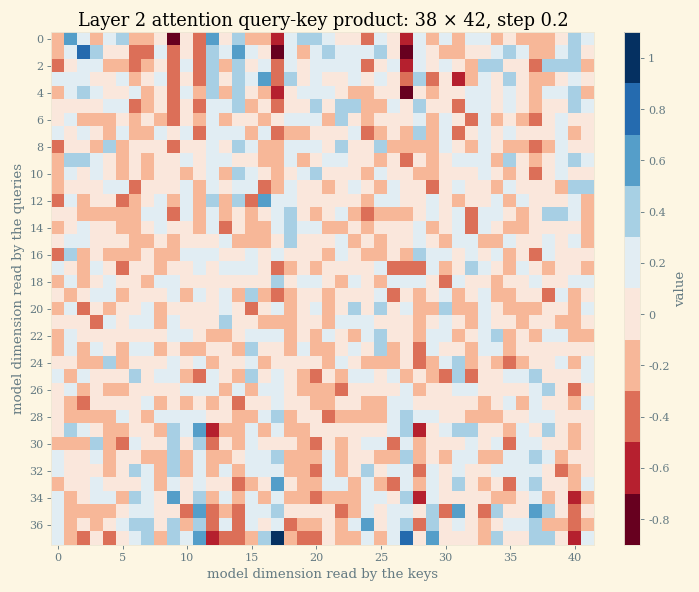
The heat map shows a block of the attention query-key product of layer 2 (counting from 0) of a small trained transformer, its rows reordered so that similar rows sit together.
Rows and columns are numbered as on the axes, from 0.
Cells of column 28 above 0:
12
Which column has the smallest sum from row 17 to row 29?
28
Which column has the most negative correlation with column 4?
38
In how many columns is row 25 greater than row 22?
17
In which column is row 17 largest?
32
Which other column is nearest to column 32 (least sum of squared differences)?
36
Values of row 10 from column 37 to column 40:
-0.4 0 0.2 0
